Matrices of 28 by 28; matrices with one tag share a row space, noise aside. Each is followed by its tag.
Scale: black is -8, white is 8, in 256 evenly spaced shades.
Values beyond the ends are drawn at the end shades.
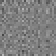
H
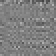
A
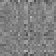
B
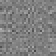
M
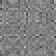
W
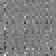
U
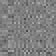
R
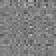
B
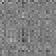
H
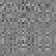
H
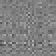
M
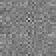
M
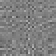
M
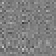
H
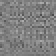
A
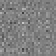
H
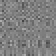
H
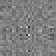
M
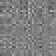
M
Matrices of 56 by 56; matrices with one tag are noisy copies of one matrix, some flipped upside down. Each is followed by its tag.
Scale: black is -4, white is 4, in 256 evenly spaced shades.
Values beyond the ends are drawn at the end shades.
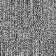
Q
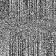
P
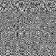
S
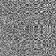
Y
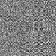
Y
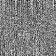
Q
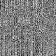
Q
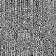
Q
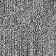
Q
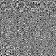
S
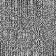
Q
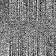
P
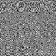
S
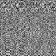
S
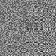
Y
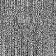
Q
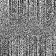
P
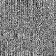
Q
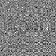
Y
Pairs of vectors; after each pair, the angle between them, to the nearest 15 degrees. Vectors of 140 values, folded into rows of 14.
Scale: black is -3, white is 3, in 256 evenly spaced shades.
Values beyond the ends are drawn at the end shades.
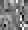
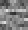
90 degrees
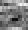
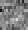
135 degrees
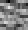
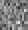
75 degrees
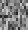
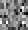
60 degrees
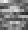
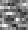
90 degrees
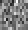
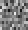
60 degrees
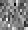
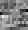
75 degrees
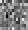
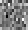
30 degrees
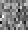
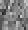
90 degrees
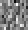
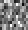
45 degrees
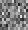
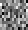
135 degrees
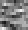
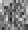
90 degrees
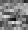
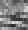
60 degrees
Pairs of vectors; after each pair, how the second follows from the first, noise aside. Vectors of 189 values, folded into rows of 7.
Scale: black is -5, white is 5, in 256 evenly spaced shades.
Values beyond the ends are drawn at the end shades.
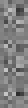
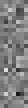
copied.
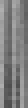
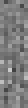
wrapped around, negated, partly zeroed.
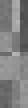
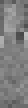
wrapped around, negated, partly zeroed.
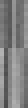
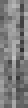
reversed.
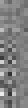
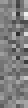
reversed.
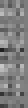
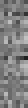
reversed.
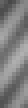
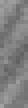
negated, shrunk.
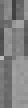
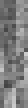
reversed, negated.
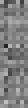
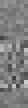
wrapped around, negated, partly zeroed.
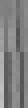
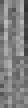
reversed, negated.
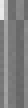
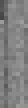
negated, shrunk.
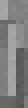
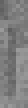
negated, shrunk.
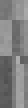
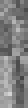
negated.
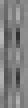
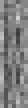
copied.
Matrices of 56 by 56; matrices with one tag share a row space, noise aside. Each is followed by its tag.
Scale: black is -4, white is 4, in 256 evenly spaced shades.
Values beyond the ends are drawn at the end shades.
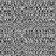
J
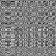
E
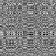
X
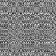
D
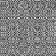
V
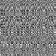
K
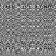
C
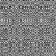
D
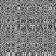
C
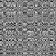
X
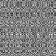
K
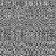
J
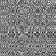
V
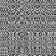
V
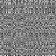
J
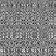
K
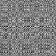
D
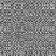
J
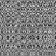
C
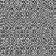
K
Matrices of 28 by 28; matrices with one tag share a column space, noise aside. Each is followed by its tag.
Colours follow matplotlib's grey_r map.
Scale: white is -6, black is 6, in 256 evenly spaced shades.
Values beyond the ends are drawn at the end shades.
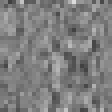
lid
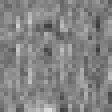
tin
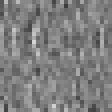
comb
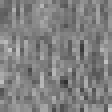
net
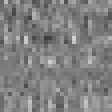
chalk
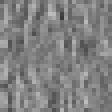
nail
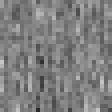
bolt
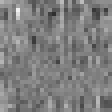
chalk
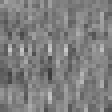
tin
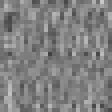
comb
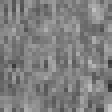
bolt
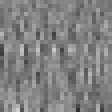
tin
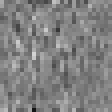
lid
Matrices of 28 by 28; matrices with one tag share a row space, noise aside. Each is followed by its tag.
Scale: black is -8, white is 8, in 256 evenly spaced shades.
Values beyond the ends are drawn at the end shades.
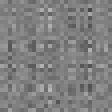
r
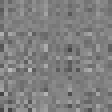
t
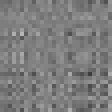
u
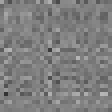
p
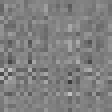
t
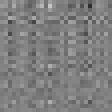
r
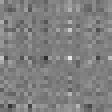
t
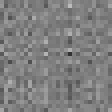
t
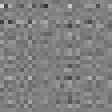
t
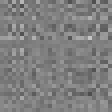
u
